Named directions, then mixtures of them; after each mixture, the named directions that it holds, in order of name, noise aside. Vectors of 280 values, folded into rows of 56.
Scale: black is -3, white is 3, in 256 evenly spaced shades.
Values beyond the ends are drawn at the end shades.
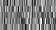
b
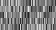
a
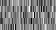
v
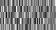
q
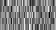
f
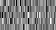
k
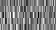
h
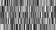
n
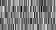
n, q, v.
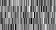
v.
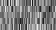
a, b.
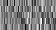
b.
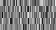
b, k, q.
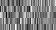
a, q, v.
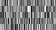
a, n, v.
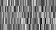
b.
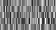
b, h.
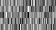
a.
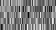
a, n.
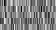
f, q, v.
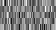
f, n.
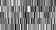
a, v.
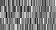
a, n, q.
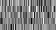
v.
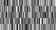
b, n, q.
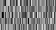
a, h, k.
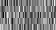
h, n.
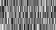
h, n.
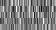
q, v.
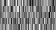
a, f.
